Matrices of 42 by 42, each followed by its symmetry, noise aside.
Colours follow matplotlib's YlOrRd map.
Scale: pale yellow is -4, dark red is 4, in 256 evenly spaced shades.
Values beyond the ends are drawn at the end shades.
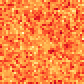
symmetric across the other diagonal.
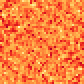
same after a half turn.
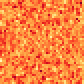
mirrored top to bottom.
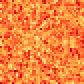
mirrored top to bottom.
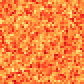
symmetric.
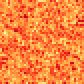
same after a half turn.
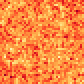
symmetric.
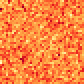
symmetric.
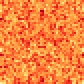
mirrored left to right.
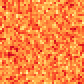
same after a half turn.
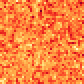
symmetric across the other diagonal.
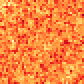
symmetric.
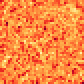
symmetric across the other diagonal.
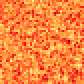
symmetric.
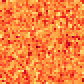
symmetric across the other diagonal.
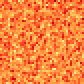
no symmetry.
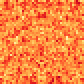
mirrored left to right.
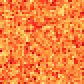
antisymmetric.
